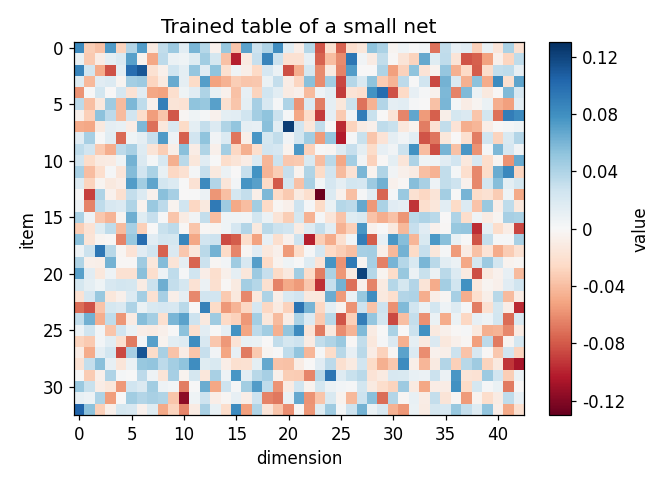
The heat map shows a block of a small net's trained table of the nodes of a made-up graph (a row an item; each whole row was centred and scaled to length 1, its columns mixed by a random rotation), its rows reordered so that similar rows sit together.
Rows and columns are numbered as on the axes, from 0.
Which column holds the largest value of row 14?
13
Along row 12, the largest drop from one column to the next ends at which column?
18
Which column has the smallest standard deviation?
12
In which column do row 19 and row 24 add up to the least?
25
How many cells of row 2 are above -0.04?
34
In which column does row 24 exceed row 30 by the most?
10
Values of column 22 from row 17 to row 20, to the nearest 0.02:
-0.1 0 0.02 -0.02
